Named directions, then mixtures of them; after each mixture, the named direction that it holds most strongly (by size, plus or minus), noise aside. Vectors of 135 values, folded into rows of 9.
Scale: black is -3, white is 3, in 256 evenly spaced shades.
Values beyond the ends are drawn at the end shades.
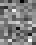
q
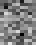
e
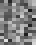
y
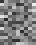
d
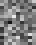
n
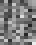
y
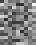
d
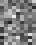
n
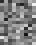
y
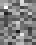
e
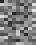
d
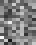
y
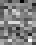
q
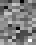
q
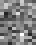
e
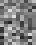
n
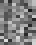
y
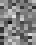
n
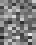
n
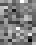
q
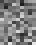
e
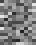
d
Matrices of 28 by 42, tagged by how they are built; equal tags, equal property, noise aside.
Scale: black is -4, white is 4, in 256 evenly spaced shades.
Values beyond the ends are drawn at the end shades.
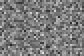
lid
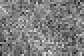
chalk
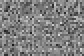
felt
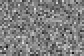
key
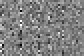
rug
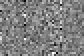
rug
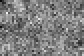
chalk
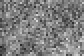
chalk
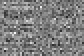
felt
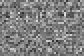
felt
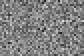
lid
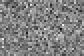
key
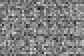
felt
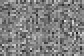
felt
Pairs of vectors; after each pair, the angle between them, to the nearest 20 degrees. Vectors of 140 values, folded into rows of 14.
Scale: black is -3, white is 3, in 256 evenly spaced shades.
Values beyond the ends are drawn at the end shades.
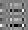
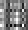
40 degrees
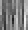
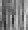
20 degrees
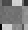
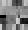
120 degrees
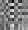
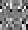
100 degrees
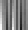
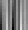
160 degrees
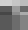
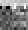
40 degrees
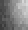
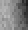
160 degrees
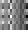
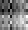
140 degrees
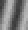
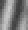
20 degrees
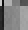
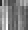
120 degrees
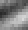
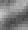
160 degrees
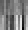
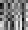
40 degrees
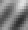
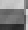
60 degrees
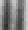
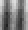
20 degrees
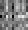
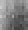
120 degrees
